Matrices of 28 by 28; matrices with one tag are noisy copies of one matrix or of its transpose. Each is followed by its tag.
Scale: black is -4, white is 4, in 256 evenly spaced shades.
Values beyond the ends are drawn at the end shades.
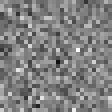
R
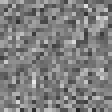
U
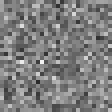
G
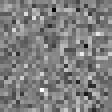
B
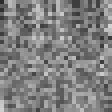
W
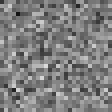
B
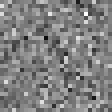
B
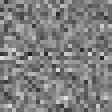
G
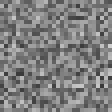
U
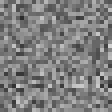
U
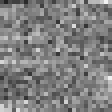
W
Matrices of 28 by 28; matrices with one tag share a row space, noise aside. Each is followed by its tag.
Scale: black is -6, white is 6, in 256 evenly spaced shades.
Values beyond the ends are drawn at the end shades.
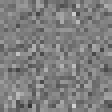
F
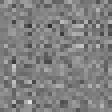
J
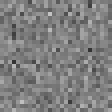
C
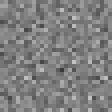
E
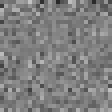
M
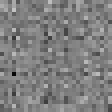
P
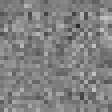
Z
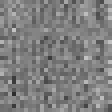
P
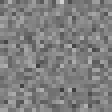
E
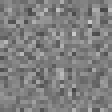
E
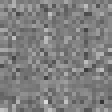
P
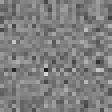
P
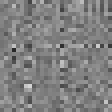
J
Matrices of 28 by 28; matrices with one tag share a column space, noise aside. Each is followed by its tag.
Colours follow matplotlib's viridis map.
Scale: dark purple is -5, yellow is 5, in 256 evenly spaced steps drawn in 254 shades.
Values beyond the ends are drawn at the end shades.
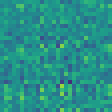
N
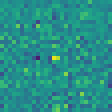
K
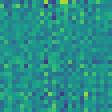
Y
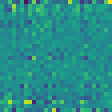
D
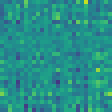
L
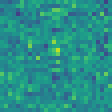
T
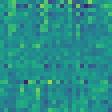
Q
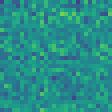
T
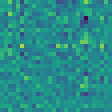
T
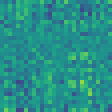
L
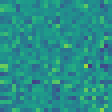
N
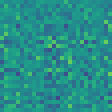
K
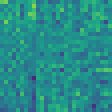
L
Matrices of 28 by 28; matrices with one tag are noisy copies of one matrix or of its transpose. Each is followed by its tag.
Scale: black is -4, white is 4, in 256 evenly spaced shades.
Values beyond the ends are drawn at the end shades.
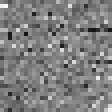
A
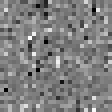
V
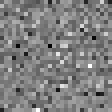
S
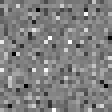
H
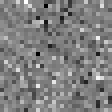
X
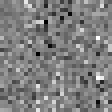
X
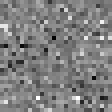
X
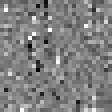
V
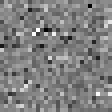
V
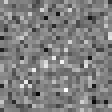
S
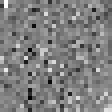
A
